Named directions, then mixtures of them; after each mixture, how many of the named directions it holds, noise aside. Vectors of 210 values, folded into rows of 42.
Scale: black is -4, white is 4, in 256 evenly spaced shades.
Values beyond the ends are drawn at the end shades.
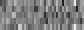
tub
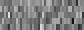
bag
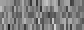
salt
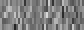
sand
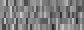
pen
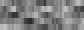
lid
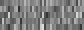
two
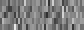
one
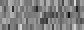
three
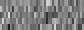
three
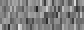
four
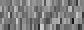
one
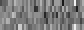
one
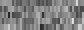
two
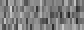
two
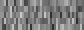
one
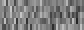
one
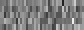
four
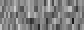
four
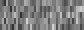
two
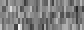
four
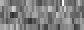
four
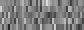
two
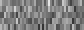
four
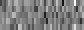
one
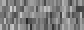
three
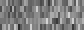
four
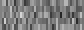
one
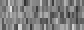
three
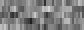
two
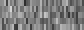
two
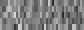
two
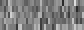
three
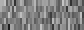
four
